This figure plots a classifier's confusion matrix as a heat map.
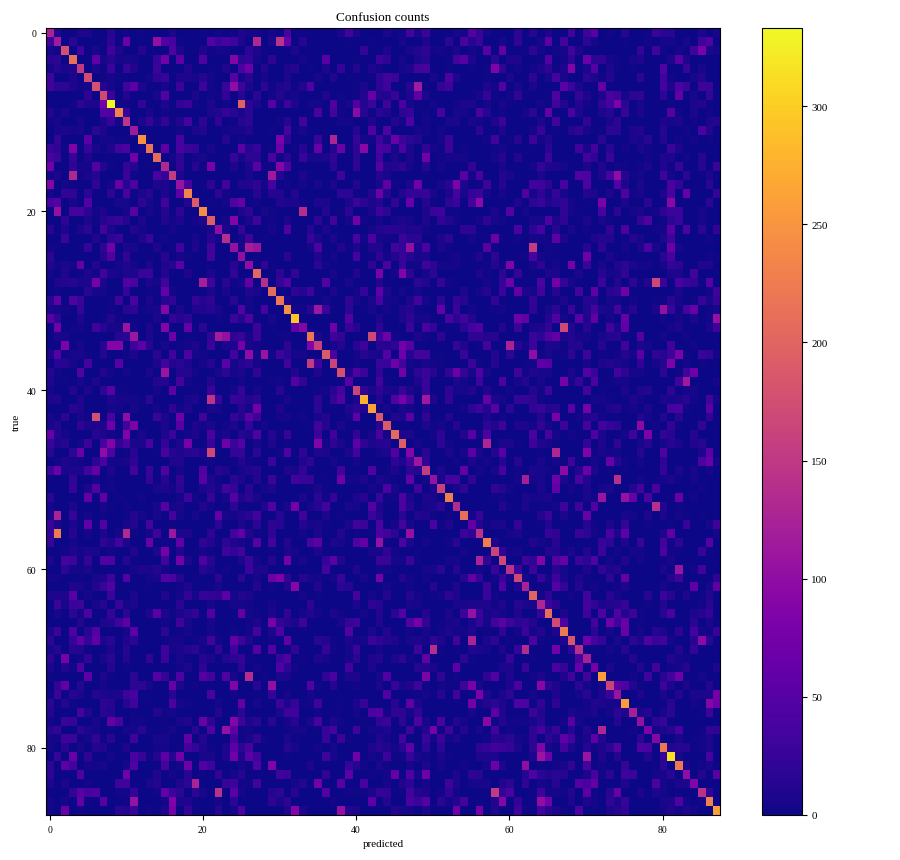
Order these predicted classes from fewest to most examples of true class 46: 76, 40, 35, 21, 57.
76, 21, 40, 35, 57
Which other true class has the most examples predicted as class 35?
31
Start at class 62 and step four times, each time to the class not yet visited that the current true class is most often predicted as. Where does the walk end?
15
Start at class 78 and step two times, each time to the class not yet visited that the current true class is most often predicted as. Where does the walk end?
26
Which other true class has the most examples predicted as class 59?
86
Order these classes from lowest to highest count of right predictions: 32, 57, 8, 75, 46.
46, 57, 75, 32, 8
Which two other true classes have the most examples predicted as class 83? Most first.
39, 18
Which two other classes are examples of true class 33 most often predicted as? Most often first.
67, 10
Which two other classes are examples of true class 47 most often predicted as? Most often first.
21, 66
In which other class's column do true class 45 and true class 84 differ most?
19
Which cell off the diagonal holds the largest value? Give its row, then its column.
56, 1
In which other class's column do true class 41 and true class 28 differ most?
79
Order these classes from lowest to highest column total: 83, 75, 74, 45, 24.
83, 45, 74, 75, 24
